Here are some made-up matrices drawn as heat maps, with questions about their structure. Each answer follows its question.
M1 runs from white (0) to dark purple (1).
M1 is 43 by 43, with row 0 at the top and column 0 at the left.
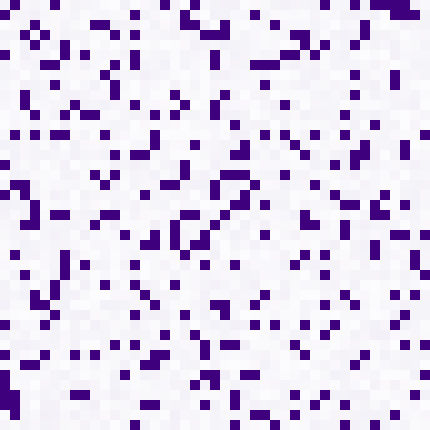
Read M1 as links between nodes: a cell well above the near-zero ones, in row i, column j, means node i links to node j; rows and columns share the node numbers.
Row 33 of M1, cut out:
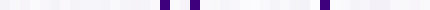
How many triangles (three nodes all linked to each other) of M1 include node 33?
0
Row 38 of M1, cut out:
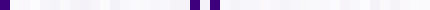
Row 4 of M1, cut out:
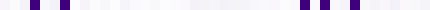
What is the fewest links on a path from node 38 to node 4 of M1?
3
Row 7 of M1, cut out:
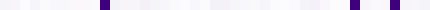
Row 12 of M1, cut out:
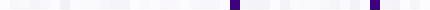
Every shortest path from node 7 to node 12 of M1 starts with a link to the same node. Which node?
node 39
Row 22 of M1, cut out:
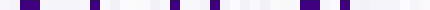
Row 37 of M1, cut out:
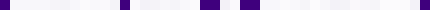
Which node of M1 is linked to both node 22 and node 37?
node 21
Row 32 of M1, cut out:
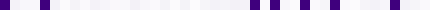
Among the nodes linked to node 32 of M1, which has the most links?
node 0
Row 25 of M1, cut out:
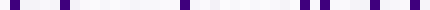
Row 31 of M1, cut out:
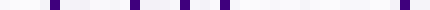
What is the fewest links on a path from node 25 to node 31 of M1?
2
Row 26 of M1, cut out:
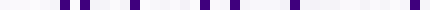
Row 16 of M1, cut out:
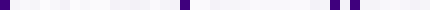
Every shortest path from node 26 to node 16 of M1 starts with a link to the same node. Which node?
node 20
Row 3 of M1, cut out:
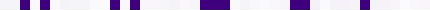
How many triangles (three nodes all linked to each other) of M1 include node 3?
7
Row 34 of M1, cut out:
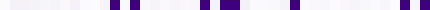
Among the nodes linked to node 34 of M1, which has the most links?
node 13
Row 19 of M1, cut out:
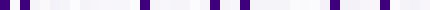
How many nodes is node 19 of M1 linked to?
7
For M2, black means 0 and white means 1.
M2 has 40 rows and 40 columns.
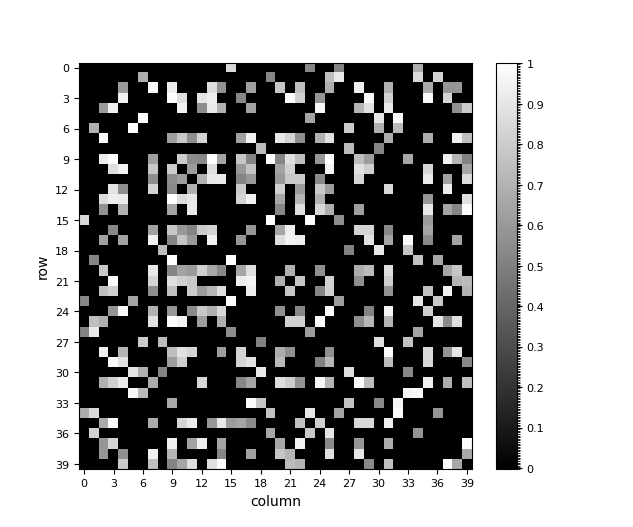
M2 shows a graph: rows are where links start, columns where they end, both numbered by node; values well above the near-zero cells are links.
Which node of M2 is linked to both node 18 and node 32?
node 33
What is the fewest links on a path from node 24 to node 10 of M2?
2
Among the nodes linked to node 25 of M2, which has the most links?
node 9
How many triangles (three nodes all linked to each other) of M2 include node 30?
7
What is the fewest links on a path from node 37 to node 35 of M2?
2
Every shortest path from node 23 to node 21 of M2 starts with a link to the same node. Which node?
node 36
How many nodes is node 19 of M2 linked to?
5
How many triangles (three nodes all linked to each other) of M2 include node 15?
3
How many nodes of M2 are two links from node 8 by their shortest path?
3
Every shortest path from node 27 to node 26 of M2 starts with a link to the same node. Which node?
node 6
